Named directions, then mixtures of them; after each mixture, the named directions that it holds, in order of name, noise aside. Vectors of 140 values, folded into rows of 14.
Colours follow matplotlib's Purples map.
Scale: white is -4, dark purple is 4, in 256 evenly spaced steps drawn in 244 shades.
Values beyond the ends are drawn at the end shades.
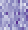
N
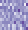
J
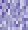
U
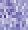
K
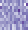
J, N.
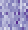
N.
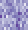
K, N.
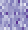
N.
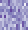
J, K.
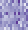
N.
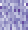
J, N.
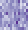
N.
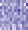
J, N.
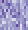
K, U.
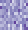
J, U.
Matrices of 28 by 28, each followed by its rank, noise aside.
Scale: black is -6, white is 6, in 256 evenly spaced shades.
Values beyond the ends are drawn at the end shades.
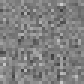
six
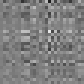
two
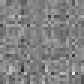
four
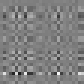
one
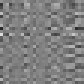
two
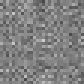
six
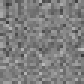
six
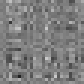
three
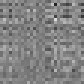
three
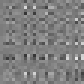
two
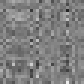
three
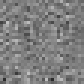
four
